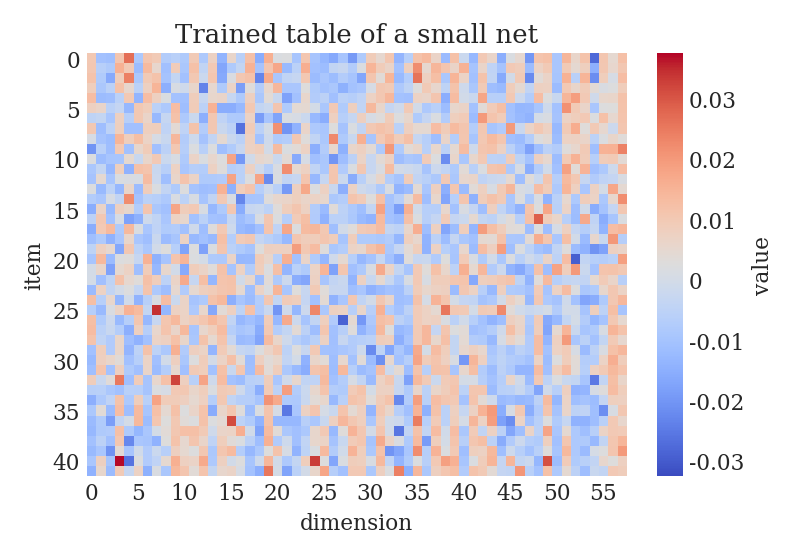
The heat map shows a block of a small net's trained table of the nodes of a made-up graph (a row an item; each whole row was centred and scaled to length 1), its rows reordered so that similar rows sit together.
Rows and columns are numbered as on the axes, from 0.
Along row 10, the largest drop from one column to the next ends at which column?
16
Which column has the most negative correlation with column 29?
48
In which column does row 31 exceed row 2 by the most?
18
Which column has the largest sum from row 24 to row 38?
35
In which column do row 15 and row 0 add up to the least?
54
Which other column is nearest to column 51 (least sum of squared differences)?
57
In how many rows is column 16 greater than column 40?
13
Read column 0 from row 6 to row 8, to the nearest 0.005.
-0.005 0.01 0
